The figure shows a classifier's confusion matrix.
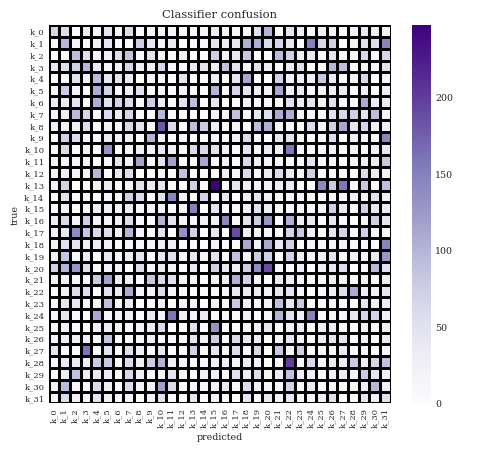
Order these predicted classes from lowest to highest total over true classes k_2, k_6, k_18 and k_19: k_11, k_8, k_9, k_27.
k_27, k_8, k_11, k_9
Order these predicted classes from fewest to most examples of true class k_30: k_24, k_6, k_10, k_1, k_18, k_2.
k_6, k_2, k_24, k_18, k_1, k_10
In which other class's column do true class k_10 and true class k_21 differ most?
k_22
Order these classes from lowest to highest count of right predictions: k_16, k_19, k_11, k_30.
k_19, k_30, k_11, k_16
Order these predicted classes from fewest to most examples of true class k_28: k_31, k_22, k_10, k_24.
k_24, k_31, k_10, k_22
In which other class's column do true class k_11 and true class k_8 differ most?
k_10
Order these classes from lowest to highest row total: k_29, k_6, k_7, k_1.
k_29, k_6, k_7, k_1
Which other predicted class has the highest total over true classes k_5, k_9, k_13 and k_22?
k_15
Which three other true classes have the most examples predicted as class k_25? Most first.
k_13, k_4, k_1
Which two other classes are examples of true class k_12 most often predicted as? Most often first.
k_4, k_24
